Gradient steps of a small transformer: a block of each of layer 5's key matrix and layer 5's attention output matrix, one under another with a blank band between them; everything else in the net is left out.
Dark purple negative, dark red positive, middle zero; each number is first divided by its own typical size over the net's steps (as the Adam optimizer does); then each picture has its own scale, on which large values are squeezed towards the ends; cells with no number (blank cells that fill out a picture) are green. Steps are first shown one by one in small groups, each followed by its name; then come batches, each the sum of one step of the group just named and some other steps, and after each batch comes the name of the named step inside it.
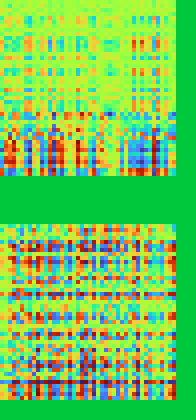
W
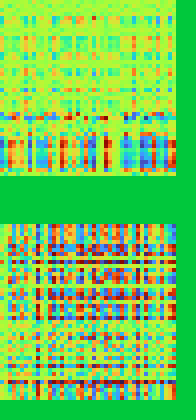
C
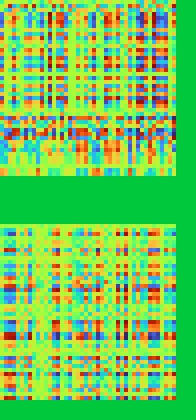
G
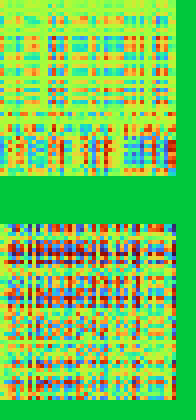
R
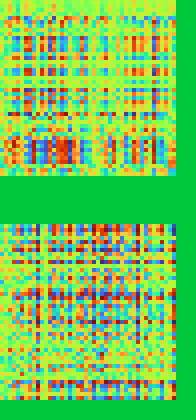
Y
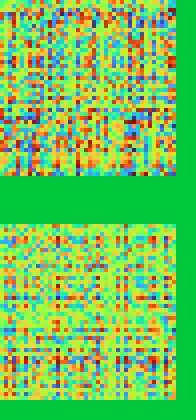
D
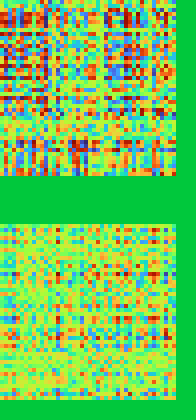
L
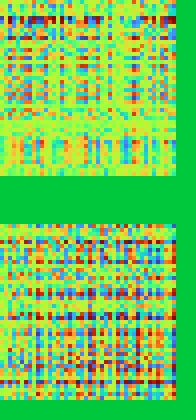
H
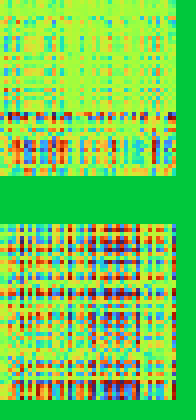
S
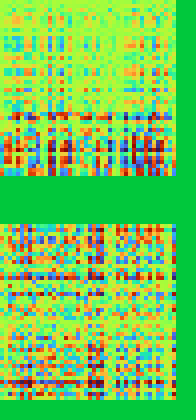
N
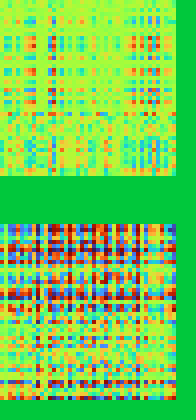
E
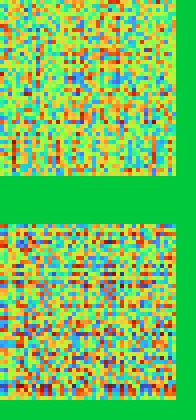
W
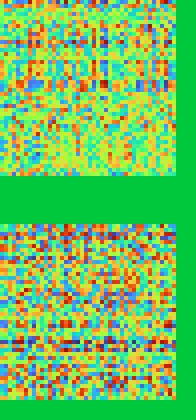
E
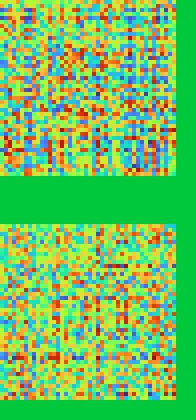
N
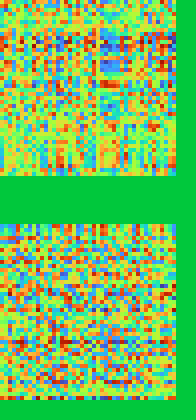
E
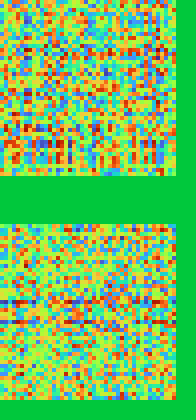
Y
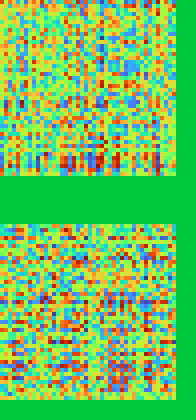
C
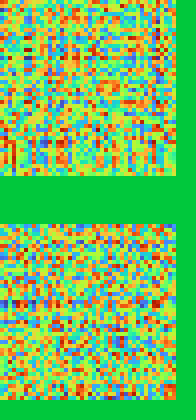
Y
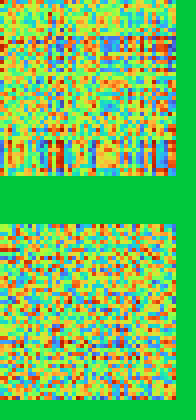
R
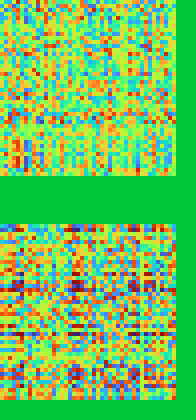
S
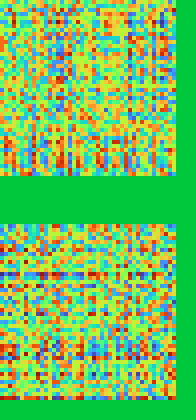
D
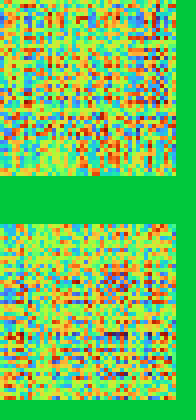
G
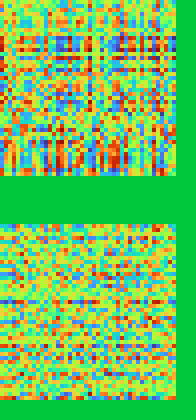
L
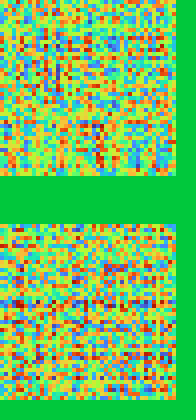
R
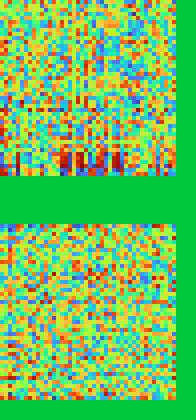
D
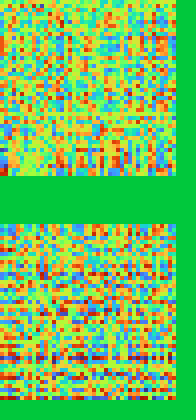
G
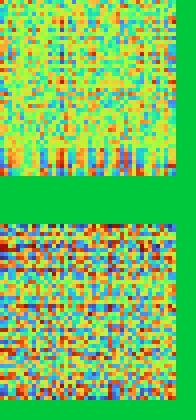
H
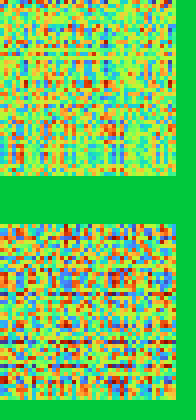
C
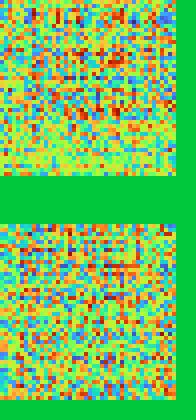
E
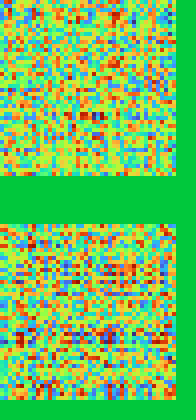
W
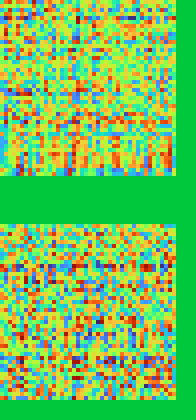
H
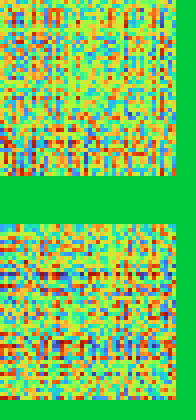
L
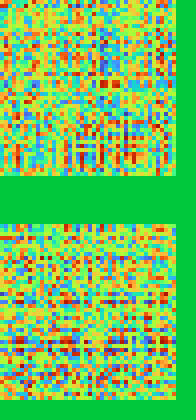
N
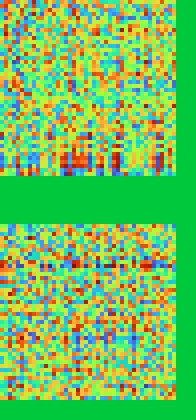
E
